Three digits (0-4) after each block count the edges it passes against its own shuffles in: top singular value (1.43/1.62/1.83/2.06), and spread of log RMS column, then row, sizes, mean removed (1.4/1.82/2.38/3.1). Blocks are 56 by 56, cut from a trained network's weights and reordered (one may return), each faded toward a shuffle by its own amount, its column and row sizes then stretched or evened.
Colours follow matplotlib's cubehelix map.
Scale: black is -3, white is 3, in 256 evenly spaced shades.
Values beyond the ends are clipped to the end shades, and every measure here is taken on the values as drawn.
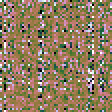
3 4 3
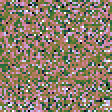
0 0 2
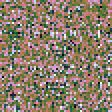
2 2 1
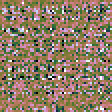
3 2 4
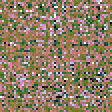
0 2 3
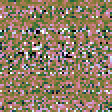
1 1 4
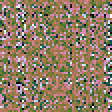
2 4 2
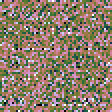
1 0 3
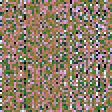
4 4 0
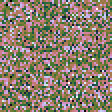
3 0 1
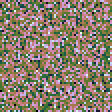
2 0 1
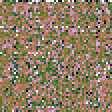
1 2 2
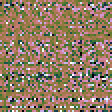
2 2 4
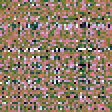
3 2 4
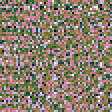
4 1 2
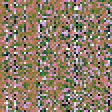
4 4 1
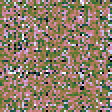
1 3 2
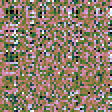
4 3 2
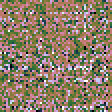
1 2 3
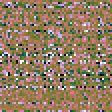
1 2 4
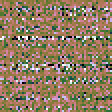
3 2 4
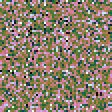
0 1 2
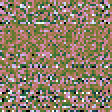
3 1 4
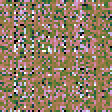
2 4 3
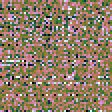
2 1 4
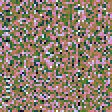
3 2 0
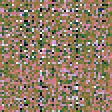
2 3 3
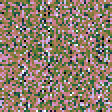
1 2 0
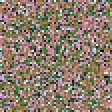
0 0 1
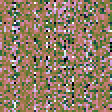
2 4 1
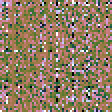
1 4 2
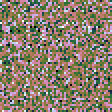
2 0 2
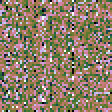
1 3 0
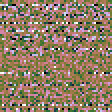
1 0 4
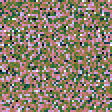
1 0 2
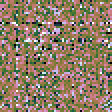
1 3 3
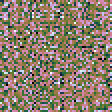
3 1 2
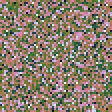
1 0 0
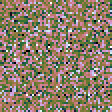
0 1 2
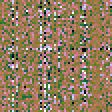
1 4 0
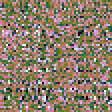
3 1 3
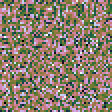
2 0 0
